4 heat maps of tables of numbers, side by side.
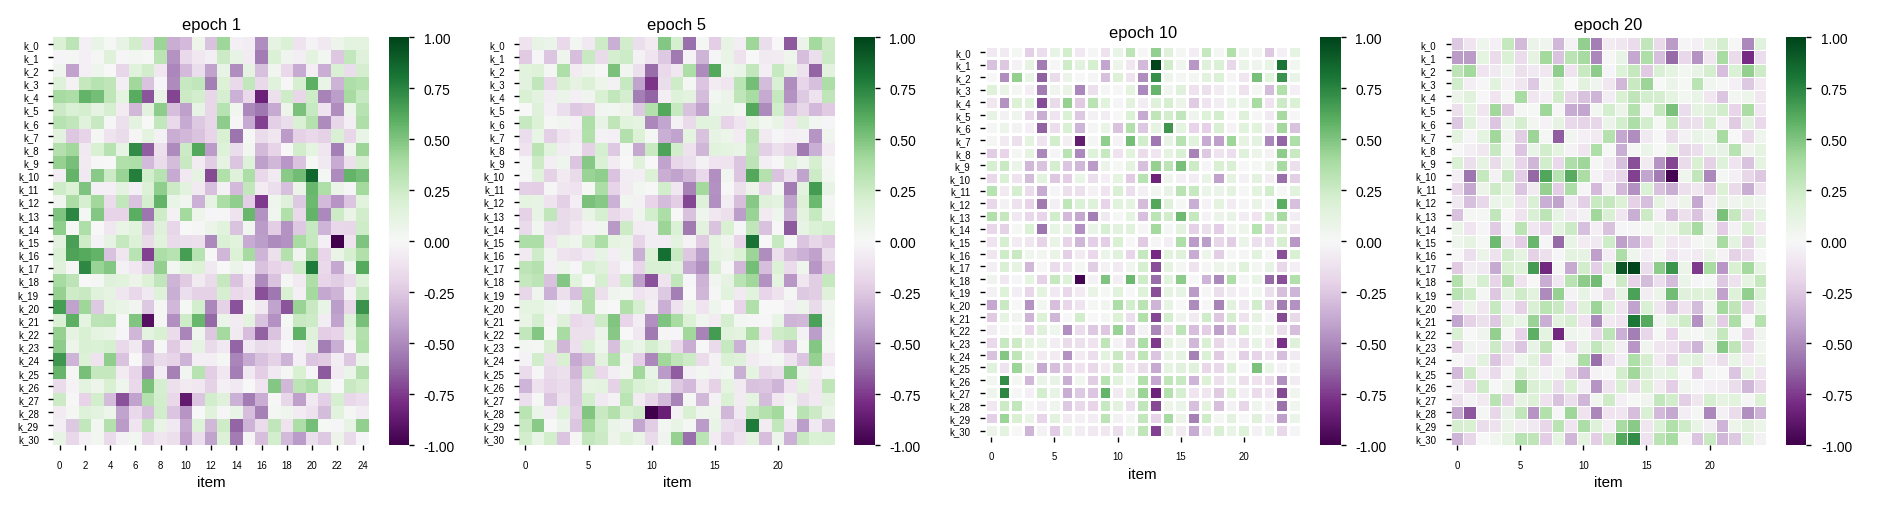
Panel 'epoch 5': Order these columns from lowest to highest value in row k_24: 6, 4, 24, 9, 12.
4, 9, 24, 6, 12
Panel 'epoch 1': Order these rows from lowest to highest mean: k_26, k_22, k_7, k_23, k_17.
k_7, k_23, k_22, k_26, k_17
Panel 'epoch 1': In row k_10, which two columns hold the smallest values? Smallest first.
12, 22
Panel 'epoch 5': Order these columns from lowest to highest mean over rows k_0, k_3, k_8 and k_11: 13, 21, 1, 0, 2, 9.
21, 13, 9, 0, 2, 1
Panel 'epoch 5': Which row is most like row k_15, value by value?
k_29
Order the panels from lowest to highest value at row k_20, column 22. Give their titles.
epoch 1, epoch 10, epoch 5, epoch 20
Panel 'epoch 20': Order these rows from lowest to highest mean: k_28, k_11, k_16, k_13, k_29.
k_28, k_11, k_16, k_13, k_29
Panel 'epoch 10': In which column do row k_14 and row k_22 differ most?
13
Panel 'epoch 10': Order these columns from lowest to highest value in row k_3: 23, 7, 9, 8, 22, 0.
7, 22, 8, 9, 0, 23
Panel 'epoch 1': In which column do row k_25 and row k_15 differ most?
22
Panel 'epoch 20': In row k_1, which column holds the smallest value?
23
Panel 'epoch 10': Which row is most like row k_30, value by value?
k_17
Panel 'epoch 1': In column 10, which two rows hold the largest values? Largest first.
k_16, k_13
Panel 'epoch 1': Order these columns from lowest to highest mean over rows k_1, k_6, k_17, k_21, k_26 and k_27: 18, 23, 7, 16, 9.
16, 9, 18, 7, 23
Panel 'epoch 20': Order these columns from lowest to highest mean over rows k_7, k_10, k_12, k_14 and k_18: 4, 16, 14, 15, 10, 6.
14, 15, 16, 6, 10, 4
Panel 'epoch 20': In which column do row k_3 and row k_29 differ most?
13
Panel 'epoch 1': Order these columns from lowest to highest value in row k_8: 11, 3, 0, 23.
23, 3, 0, 11
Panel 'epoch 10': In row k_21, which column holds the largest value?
12
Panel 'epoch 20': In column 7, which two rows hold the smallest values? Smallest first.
k_17, k_19
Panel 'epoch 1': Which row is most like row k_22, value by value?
k_5
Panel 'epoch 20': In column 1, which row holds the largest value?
k_2
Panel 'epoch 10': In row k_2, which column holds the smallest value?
4
